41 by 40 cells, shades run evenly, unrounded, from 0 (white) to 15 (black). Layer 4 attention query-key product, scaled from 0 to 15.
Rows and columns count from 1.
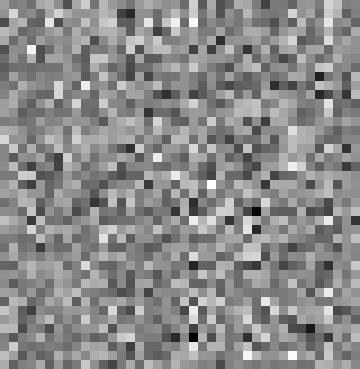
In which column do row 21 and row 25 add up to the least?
24
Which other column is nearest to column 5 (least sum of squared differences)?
14
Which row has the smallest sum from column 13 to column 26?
26
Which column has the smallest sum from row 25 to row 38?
28
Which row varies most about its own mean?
3
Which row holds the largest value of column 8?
1
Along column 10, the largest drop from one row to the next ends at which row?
10
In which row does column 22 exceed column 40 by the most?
38
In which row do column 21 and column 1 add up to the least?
16
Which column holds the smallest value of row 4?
20
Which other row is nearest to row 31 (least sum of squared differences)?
7
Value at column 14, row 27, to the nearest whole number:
4
